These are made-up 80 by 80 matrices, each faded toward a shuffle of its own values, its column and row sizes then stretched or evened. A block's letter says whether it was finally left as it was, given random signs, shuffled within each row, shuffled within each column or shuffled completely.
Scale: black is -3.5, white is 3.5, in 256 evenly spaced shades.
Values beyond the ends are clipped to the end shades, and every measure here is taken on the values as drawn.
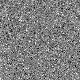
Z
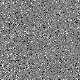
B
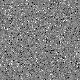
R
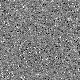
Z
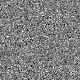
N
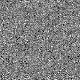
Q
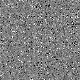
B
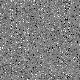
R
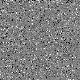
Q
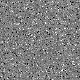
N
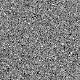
R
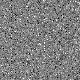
R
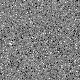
Z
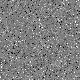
Z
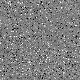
N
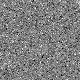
Z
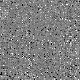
Q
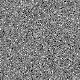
R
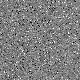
Z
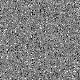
R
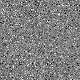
N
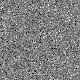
R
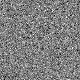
N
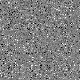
Q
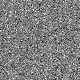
Z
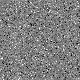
Z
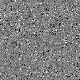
Q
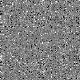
Q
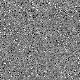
B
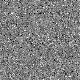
N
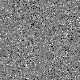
R
